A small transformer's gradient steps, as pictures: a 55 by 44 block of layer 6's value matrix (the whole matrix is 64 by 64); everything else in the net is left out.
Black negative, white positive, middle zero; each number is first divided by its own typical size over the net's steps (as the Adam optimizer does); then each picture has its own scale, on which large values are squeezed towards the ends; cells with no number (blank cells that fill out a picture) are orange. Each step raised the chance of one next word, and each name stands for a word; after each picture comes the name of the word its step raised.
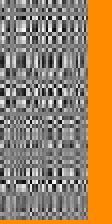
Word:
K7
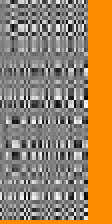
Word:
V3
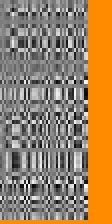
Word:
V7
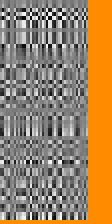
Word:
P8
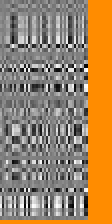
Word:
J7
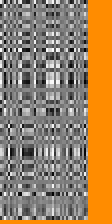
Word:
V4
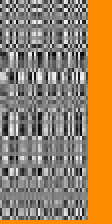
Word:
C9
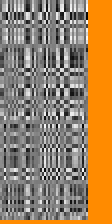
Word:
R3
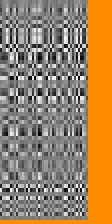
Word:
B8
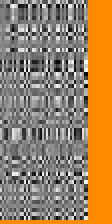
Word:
K7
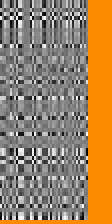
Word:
P8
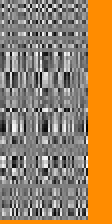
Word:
C9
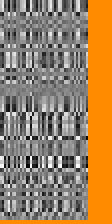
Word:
V7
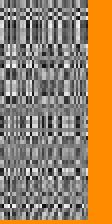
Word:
P8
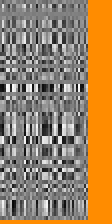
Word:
J7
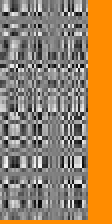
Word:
V7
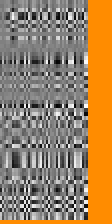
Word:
R3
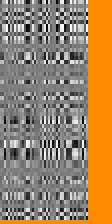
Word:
V3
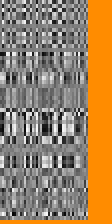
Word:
C9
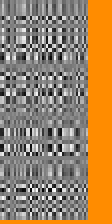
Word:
B8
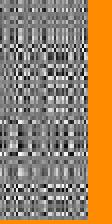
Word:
B8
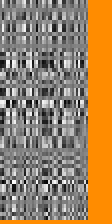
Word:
K7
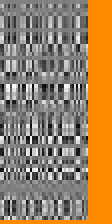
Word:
J7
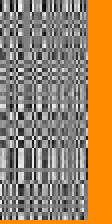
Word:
V7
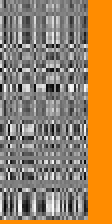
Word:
J7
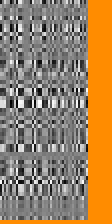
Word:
K7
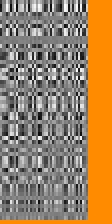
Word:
V7
